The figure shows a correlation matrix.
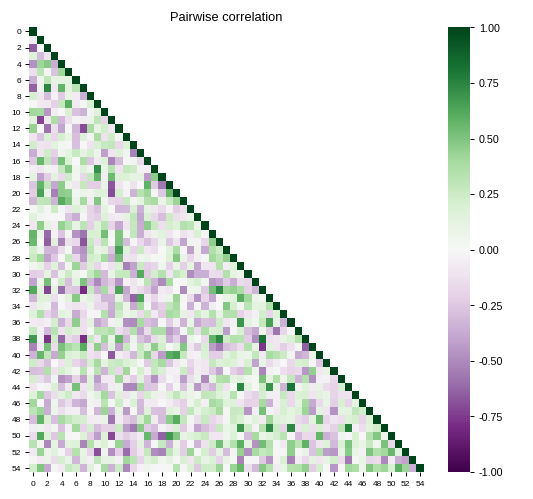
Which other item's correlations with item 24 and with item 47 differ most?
32
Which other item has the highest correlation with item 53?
13
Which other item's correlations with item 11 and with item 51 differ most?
54
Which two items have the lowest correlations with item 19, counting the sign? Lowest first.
11, 18
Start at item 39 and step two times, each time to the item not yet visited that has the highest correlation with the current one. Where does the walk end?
2
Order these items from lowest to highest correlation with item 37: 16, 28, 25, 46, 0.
16, 28, 46, 25, 0
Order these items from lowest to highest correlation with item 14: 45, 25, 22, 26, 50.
50, 26, 45, 22, 25
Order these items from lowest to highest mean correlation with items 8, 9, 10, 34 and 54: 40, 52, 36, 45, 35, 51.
52, 36, 40, 35, 45, 51
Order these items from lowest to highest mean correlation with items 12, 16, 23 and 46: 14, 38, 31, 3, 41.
3, 31, 41, 14, 38
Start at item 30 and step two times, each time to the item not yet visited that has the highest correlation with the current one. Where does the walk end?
33
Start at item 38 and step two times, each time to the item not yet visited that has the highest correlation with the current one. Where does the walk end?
26
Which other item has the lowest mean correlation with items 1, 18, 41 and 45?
31
